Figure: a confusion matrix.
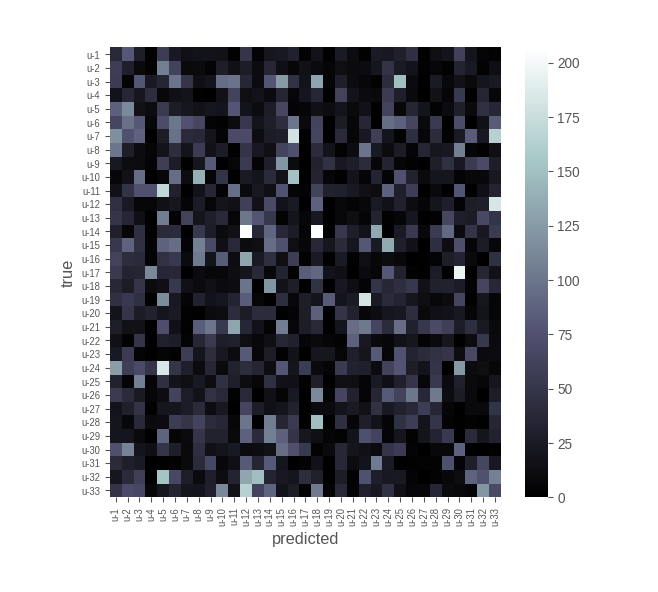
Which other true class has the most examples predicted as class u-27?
u-21
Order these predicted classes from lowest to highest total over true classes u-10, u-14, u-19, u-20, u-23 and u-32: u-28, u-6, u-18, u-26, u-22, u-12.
u-28, u-26, u-6, u-22, u-18, u-12
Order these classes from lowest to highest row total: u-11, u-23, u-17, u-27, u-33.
u-27, u-23, u-17, u-11, u-33
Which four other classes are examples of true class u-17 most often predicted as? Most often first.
u-30, u-4, u-18, u-24
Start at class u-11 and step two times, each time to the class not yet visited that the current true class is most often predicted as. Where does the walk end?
u-2
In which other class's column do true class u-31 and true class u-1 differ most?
u-23
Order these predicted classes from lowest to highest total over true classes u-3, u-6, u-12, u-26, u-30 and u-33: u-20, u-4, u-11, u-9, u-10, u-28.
u-4, u-9, u-11, u-20, u-28, u-10
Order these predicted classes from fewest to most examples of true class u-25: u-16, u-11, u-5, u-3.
u-16, u-11, u-5, u-3
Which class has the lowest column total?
u-19
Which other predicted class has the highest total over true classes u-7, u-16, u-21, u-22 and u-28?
u-12
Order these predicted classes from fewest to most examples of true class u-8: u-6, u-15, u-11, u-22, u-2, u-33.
u-11, u-33, u-2, u-6, u-15, u-22
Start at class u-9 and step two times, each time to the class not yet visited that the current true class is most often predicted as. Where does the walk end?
u-24
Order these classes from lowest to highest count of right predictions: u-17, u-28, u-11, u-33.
u-28, u-33, u-17, u-11
